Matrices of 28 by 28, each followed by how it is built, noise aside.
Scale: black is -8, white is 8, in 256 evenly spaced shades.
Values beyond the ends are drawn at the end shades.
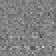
uneven rows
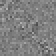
block diagonal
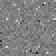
sparse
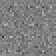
uneven rows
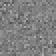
block diagonal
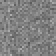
repeating rows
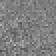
lower triangular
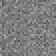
repeating rows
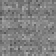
blocks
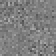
block diagonal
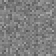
repeating rows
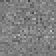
uneven rows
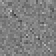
diagonal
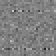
uneven rows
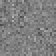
block diagonal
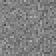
repeating rows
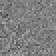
lower triangular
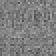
blocks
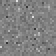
sparse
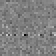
uneven rows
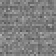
blocks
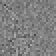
lower triangular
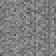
repeating rows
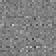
uneven rows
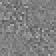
block diagonal
